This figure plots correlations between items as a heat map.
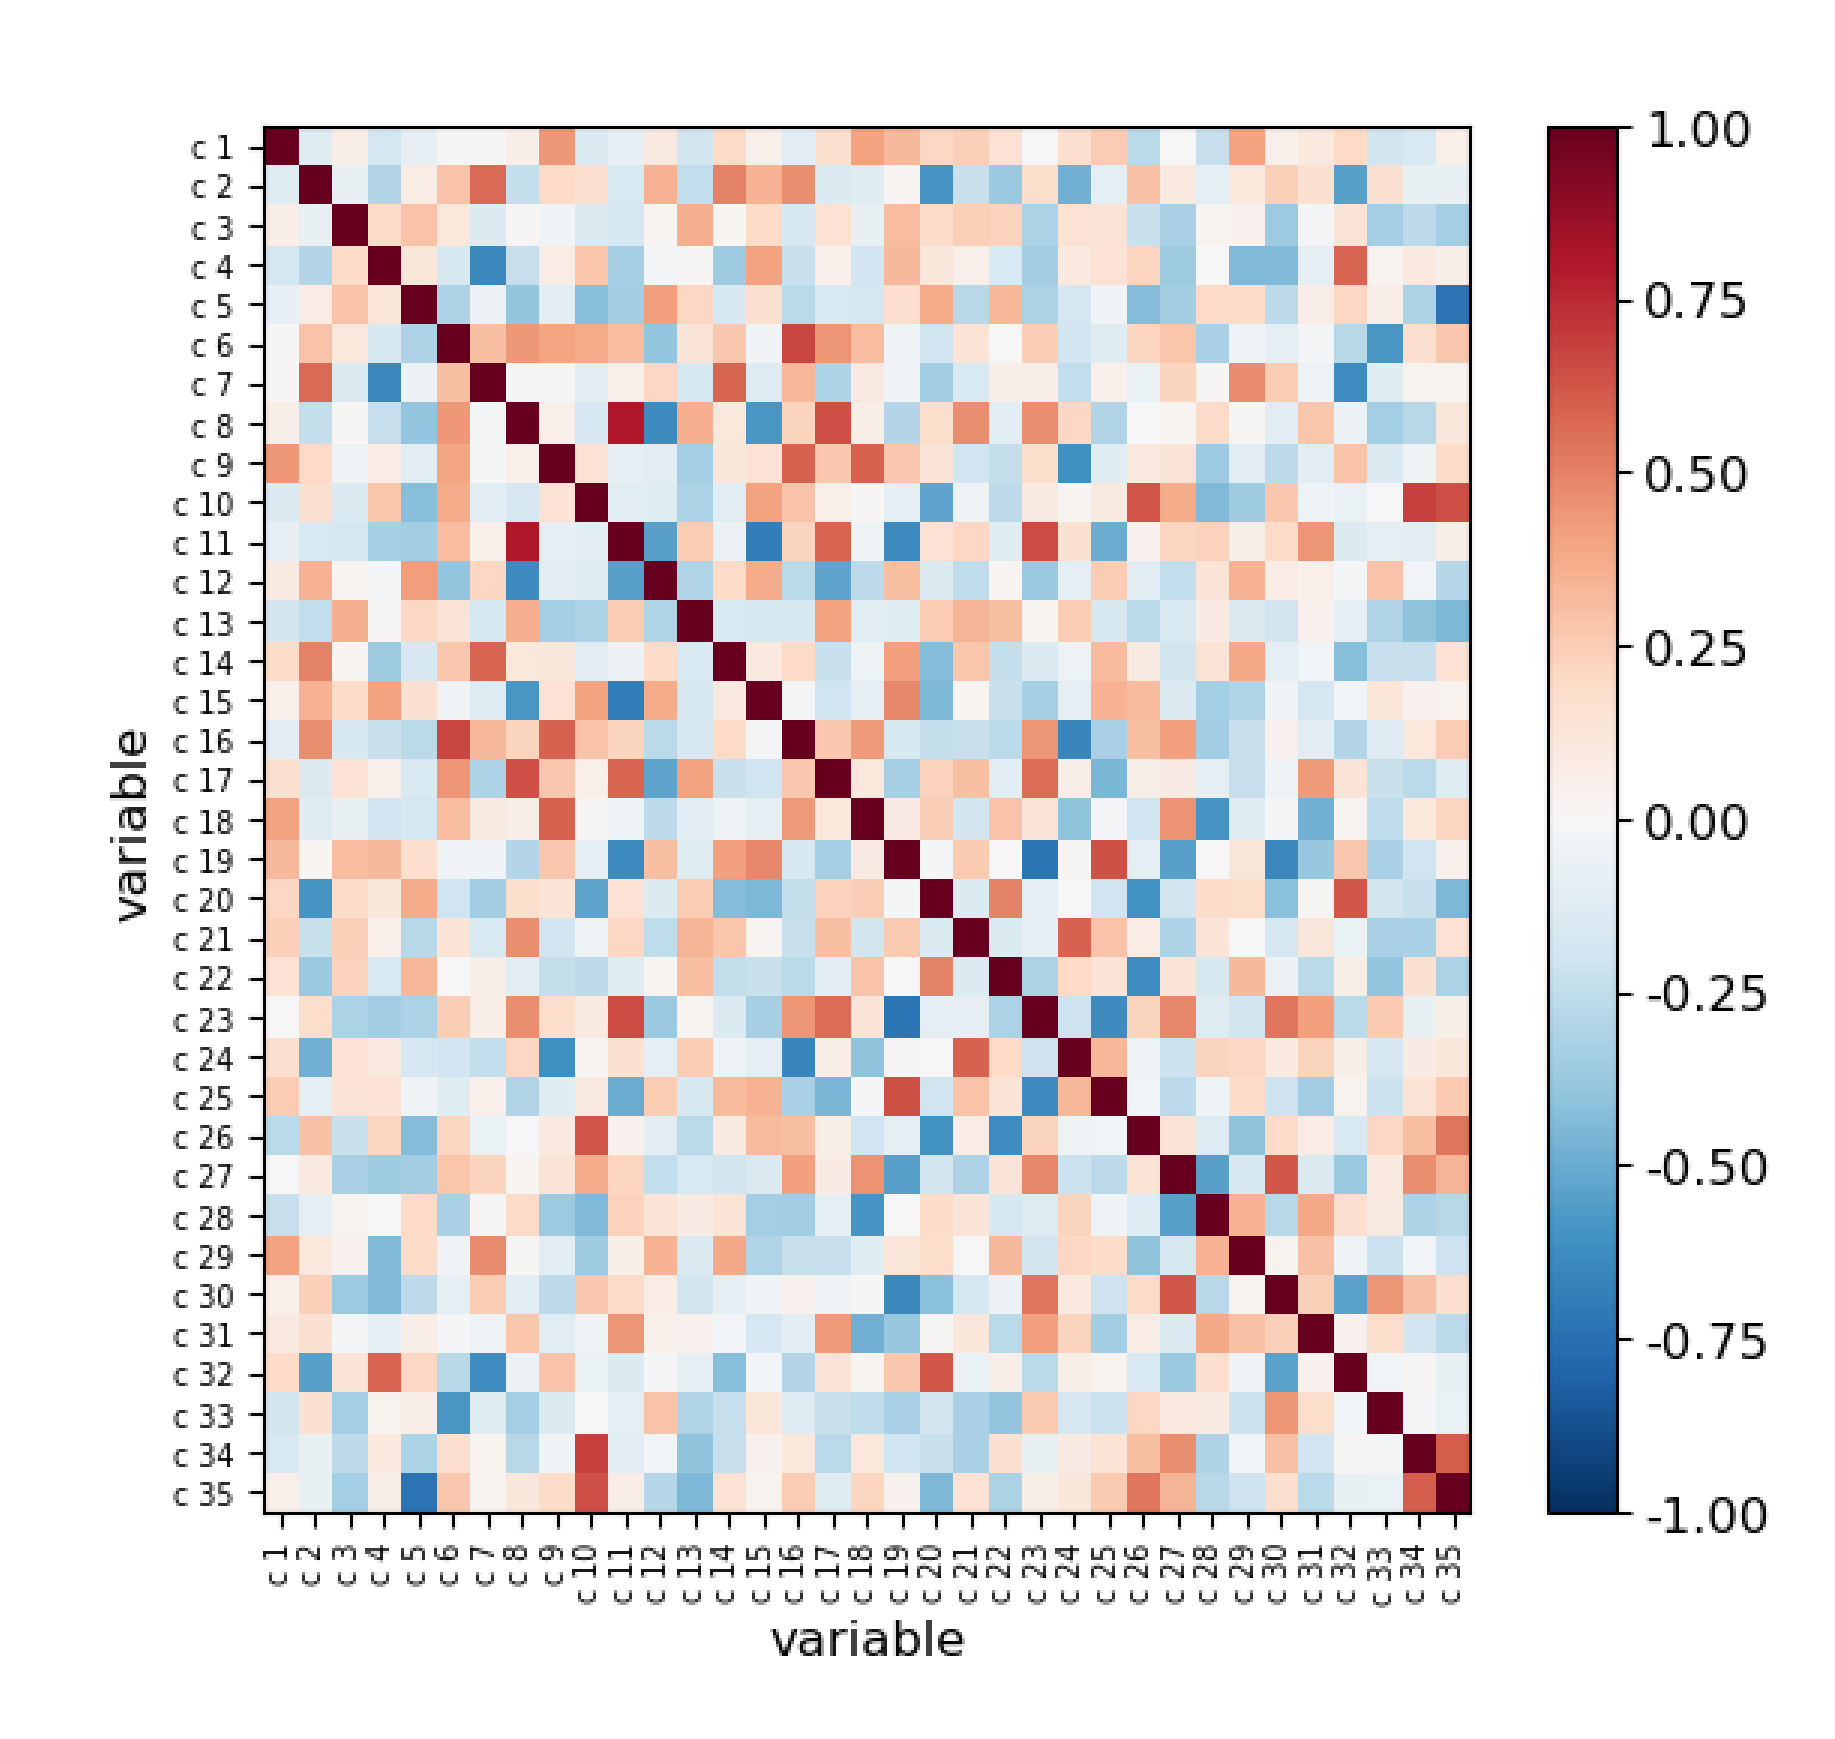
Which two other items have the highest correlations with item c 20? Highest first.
c 32, c 22
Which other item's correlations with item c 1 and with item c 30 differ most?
c 19
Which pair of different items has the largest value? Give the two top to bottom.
c 8, c 11
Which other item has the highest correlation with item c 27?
c 30
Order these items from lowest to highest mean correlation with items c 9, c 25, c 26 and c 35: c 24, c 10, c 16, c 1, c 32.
c 24, c 32, c 1, c 16, c 10
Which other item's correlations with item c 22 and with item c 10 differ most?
c 26
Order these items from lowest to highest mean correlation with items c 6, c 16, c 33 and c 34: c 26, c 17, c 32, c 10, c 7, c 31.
c 32, c 31, c 17, c 7, c 26, c 10
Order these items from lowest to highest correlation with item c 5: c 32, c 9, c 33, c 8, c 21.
c 8, c 21, c 9, c 33, c 32
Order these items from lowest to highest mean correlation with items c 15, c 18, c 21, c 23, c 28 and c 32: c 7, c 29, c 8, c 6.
c 7, c 29, c 6, c 8
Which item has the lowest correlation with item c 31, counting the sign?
c 18
